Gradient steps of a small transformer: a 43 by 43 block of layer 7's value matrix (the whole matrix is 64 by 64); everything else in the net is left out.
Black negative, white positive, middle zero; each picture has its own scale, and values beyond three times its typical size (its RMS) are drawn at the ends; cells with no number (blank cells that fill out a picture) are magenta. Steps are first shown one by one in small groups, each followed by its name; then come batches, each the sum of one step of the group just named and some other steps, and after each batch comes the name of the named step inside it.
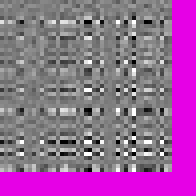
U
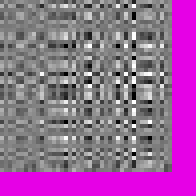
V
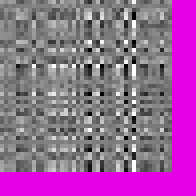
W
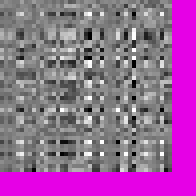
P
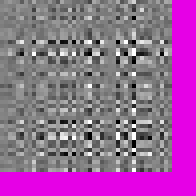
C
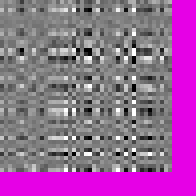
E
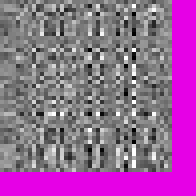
W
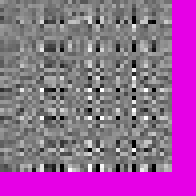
U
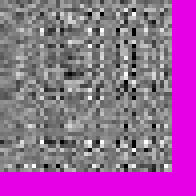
U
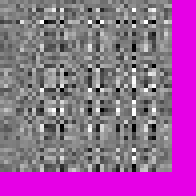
V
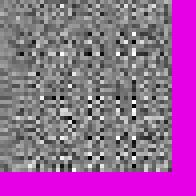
C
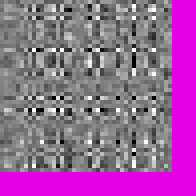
P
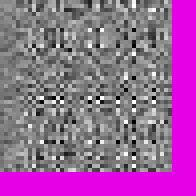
C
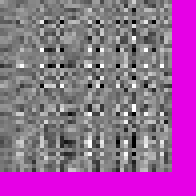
P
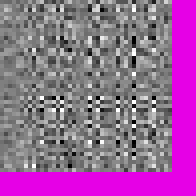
C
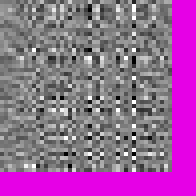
E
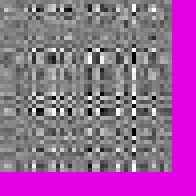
W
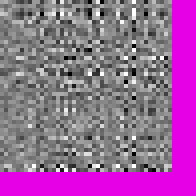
E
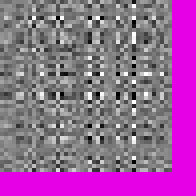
V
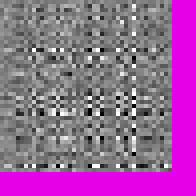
W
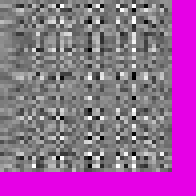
U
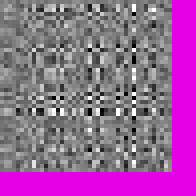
W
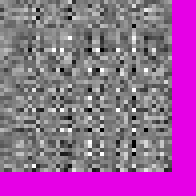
P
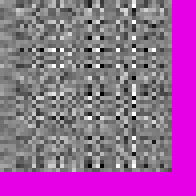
W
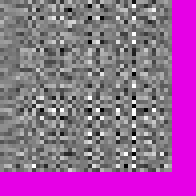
U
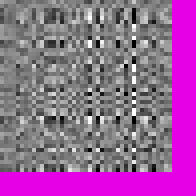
W
